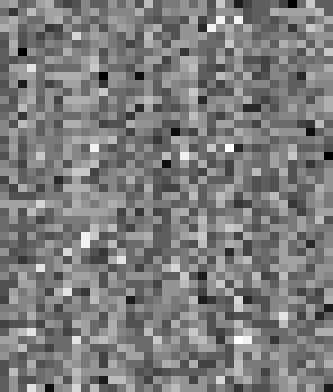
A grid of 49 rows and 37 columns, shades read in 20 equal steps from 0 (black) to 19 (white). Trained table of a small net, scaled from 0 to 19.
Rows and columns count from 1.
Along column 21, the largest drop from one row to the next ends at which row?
7
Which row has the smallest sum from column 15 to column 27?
17
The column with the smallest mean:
30
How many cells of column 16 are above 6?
39
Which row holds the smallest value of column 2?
2
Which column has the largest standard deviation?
27
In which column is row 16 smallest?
35
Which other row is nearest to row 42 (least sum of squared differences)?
9
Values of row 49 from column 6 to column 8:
1 10 11
